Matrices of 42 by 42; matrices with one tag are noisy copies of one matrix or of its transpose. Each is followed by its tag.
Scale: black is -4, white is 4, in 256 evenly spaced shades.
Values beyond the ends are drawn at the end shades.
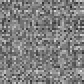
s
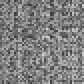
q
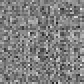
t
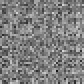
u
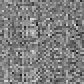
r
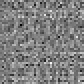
u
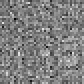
q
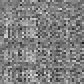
r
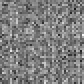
u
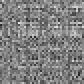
r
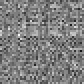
r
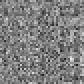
t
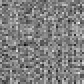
u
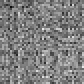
q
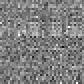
r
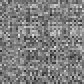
r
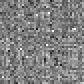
q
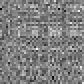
r
